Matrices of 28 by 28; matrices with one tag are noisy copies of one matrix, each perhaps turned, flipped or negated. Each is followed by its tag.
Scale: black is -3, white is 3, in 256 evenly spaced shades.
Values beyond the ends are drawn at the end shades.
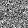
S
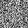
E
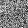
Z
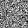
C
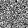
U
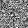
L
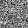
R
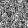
R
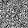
L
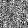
R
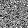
U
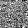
Z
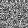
C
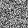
S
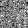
Z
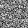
S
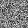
C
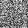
Z
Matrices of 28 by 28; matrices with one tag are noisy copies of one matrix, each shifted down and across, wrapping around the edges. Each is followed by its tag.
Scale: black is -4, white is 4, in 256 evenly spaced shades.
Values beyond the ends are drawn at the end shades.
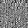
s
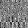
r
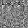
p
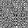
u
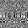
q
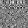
q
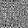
u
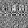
q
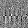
r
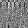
r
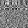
q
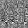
p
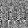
p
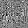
s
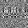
q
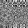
q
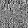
s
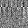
r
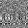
q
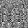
p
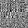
s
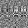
q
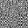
u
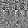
p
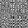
u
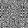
u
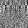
r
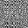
u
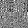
s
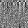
r
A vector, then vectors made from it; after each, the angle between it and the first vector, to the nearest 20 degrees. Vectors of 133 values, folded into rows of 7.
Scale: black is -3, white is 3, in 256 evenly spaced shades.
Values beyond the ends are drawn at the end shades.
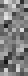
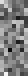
100 degrees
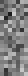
120 degrees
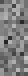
80 degrees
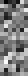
160 degrees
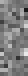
80 degrees
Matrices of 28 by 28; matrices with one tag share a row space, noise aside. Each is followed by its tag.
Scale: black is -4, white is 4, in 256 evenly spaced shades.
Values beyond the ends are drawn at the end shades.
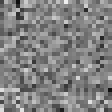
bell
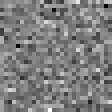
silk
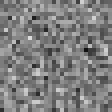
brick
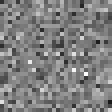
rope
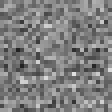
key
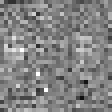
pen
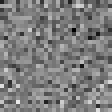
rope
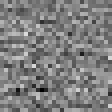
pen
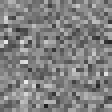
key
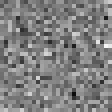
key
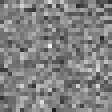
silk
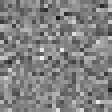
rope
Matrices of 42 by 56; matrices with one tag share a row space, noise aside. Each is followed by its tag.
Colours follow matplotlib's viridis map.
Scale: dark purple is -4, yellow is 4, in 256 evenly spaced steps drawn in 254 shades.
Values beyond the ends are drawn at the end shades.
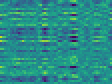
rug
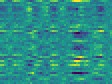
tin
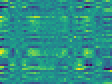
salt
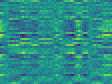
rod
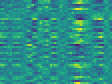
tin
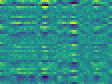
rug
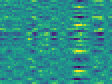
tin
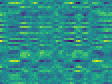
rod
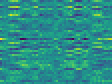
rod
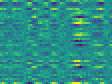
tin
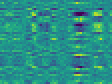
tin
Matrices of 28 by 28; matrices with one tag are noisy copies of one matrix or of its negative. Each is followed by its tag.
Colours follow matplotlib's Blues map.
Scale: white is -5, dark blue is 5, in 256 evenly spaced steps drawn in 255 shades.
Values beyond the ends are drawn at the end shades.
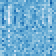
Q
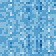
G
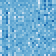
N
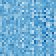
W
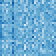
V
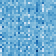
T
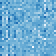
N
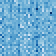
T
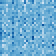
V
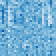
Q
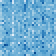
V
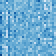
N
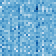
T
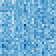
V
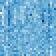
Q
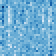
Q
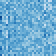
N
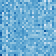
N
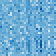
G
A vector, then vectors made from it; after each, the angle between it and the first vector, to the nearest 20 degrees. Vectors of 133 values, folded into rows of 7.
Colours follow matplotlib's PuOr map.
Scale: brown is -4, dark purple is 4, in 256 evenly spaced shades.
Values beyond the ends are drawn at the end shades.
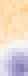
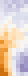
80 degrees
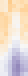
20 degrees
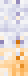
140 degrees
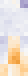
140 degrees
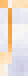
60 degrees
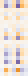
80 degrees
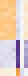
60 degrees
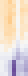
20 degrees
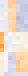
100 degrees
